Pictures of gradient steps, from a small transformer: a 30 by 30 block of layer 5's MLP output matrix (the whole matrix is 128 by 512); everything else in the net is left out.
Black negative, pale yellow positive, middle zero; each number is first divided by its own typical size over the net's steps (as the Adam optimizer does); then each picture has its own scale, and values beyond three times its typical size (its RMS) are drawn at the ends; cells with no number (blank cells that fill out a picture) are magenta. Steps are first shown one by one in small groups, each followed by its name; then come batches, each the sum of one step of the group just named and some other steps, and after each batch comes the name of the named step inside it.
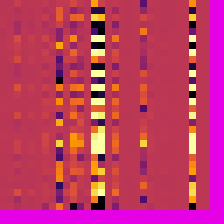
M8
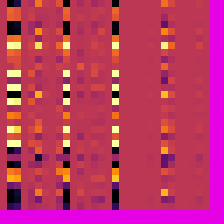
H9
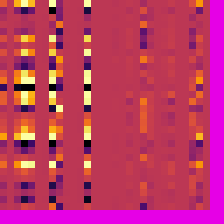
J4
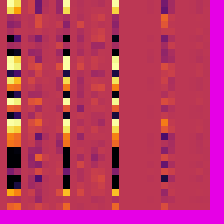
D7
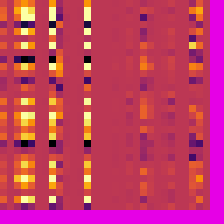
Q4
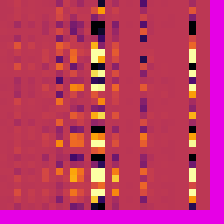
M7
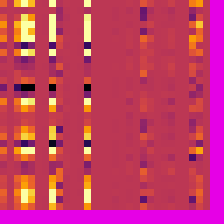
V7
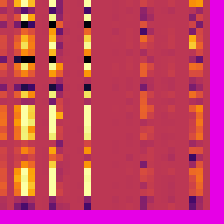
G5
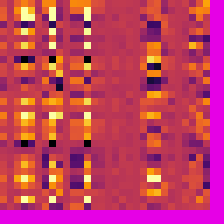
Q4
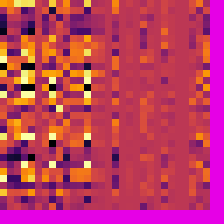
J4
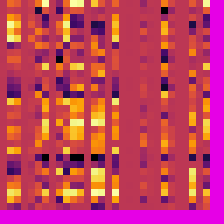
M7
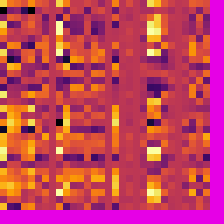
M7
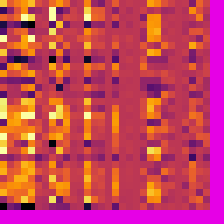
Q4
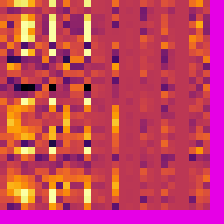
V7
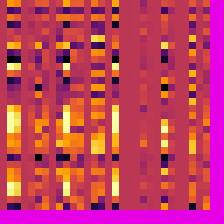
M8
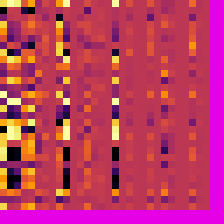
D7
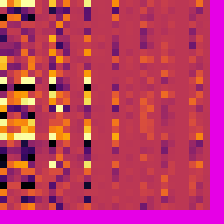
J4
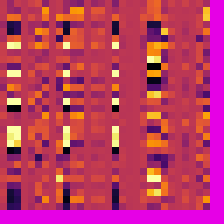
H9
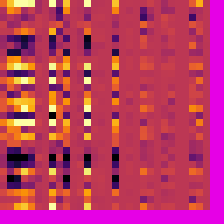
D7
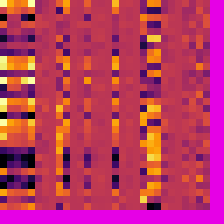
D7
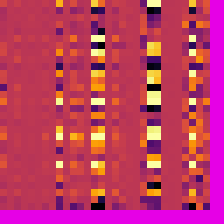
M8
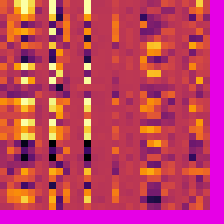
Q4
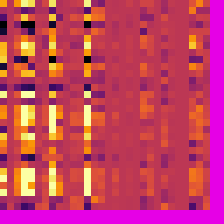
G5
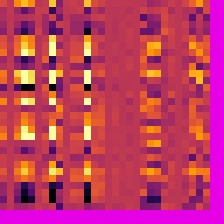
J4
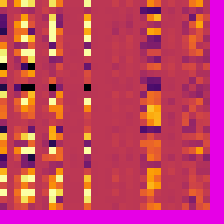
V7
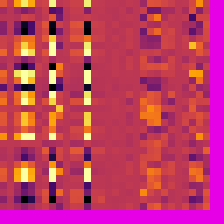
J4
